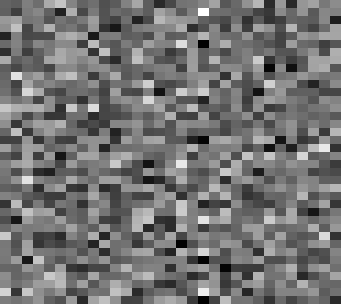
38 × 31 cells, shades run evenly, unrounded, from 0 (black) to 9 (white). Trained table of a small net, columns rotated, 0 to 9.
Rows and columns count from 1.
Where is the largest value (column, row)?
19, 2
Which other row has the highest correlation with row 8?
1
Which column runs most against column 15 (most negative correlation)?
26
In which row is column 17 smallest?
31
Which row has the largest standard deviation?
18
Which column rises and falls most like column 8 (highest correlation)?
23
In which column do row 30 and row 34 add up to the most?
30
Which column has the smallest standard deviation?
22
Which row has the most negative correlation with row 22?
36
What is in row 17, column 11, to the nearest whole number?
1
